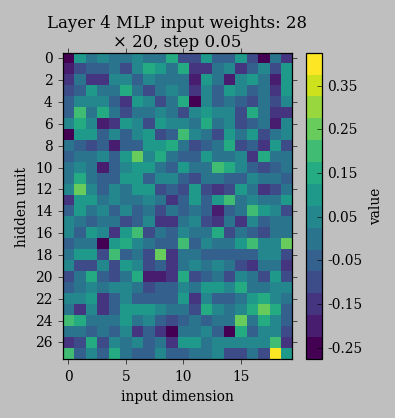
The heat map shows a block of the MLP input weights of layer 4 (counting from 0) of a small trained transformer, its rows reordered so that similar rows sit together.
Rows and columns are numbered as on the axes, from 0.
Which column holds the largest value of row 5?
1
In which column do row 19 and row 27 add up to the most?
18
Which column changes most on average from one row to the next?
14
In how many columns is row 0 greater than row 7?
7
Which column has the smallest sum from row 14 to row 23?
9
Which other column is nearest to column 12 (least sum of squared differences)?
5
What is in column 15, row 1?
-0.15
